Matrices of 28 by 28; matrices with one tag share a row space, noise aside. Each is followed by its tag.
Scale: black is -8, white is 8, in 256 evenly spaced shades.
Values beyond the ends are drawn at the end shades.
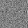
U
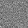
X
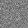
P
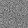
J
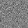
P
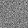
X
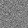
P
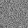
J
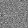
X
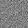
U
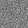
U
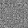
X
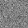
X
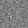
P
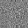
U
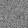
X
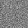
P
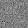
X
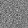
P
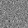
P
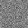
P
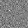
P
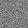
P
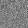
U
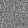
J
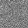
J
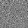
P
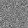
P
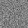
P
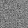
X
